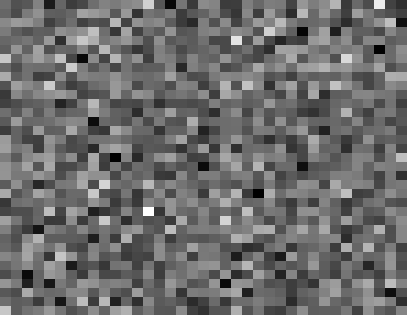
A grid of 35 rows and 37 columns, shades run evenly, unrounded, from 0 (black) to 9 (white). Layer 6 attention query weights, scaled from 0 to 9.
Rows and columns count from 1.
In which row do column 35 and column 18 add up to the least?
6
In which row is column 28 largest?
2
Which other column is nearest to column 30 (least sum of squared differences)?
20
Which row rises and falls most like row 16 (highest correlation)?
35
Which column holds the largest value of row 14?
18
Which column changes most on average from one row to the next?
9
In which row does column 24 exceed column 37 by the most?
3
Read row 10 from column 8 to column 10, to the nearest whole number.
3 4 4
